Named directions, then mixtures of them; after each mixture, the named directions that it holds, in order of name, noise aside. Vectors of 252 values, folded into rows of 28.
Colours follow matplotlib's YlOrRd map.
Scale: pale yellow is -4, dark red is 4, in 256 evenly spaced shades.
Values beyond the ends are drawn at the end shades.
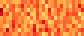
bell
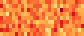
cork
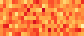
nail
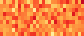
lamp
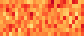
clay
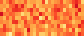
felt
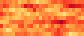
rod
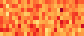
cork.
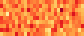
cork.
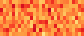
bell, clay.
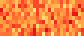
bell, lamp.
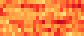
bell, rod.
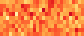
bell, clay, nail.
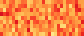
cork, felt, lamp.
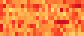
bell, cork, rod.
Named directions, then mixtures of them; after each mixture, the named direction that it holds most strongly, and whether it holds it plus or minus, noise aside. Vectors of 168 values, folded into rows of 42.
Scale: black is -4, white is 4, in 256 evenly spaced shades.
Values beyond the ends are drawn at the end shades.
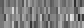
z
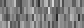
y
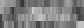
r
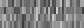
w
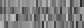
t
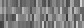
t, minus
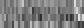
z, minus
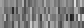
z, minus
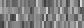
t, minus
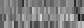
z, plus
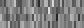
y, plus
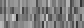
t, plus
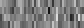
y, minus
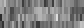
r, plus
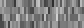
y, minus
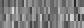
z, plus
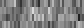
y, plus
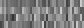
t, minus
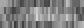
r, plus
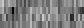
z, minus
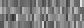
t, minus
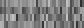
t, plus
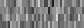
y, minus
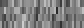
w, minus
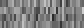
w, minus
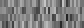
w, minus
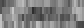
r, minus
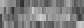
r, plus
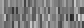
z, minus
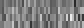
z, plus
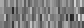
z, minus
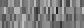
w, minus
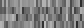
t, plus
